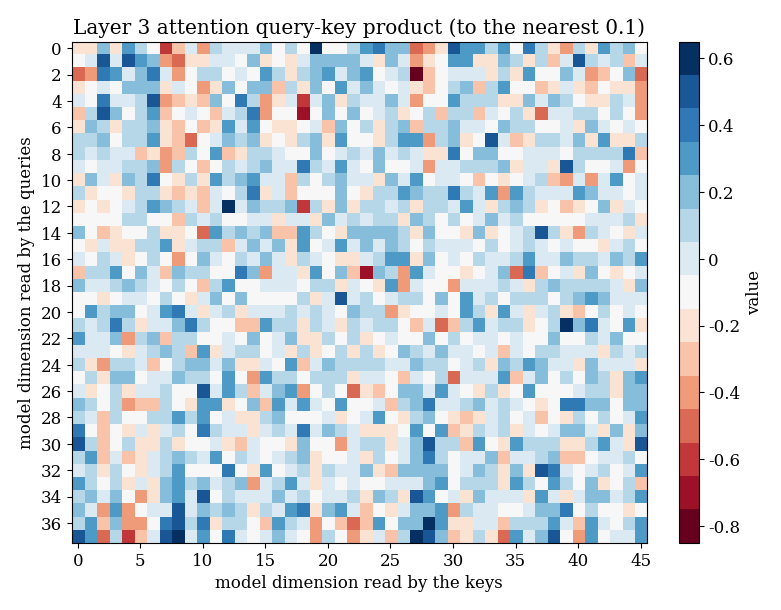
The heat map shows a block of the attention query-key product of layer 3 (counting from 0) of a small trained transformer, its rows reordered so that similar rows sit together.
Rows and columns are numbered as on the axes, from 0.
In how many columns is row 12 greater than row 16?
18
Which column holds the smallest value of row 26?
22
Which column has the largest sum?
12
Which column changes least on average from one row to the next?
16
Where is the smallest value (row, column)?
2, 27
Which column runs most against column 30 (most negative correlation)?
8
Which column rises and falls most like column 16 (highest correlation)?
10
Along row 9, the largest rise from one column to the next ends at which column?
39
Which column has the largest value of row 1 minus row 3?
40
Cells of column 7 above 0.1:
8
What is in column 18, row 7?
0.1
